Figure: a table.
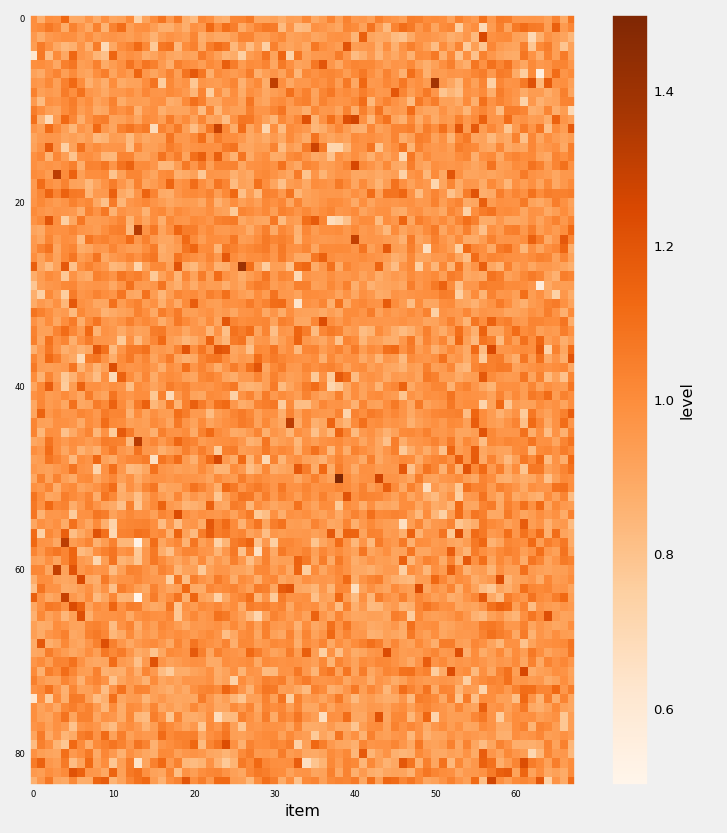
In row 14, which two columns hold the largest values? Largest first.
35, 2
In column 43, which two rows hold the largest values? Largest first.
50, 76
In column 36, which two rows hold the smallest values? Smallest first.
76, 69
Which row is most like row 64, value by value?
82
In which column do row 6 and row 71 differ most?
61
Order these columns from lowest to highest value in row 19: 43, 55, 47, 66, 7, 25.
7, 43, 47, 66, 25, 55
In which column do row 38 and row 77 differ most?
10
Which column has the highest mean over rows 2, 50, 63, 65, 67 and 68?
38
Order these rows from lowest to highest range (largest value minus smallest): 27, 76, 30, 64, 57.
30, 64, 76, 27, 57
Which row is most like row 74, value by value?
4
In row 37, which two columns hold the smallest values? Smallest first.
6, 56
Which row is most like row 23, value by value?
46
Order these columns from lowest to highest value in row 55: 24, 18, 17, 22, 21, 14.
18, 21, 17, 14, 24, 22
